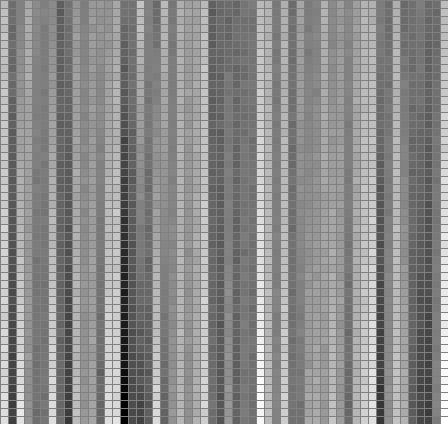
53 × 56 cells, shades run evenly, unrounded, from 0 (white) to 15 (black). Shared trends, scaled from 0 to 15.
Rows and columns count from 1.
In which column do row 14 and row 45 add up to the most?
16
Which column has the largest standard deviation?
18
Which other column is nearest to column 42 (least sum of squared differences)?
10
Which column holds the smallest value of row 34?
56
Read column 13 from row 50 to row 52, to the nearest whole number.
9 9 9
